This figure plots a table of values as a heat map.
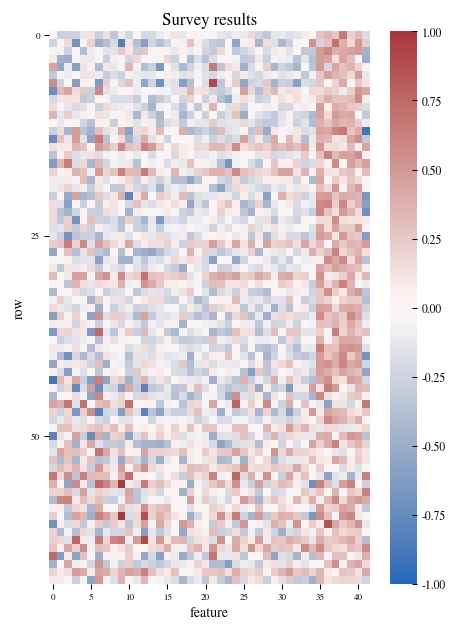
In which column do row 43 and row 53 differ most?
0
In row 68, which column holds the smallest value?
5
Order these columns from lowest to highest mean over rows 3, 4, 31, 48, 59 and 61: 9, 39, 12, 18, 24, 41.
41, 18, 24, 9, 12, 39
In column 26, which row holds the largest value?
64
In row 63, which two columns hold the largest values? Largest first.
12, 3
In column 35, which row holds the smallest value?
1
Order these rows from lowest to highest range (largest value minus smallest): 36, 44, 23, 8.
36, 8, 23, 44
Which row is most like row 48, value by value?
15
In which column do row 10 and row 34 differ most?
6
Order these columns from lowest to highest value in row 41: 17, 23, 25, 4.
23, 25, 4, 17
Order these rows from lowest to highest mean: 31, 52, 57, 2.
2, 57, 31, 52
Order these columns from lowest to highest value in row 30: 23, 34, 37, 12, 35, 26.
34, 37, 26, 23, 35, 12
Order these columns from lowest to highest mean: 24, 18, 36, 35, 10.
18, 10, 24, 36, 35
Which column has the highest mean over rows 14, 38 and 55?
24
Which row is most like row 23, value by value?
53
